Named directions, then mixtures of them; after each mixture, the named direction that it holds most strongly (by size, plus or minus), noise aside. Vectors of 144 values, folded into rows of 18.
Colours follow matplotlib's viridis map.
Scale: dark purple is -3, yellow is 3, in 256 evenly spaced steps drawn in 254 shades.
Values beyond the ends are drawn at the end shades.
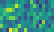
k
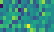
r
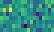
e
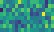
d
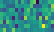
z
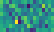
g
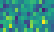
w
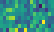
k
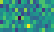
r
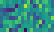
k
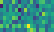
r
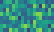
e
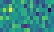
e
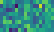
k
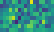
r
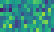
e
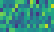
d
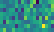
z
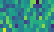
z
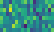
e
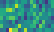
k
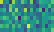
r
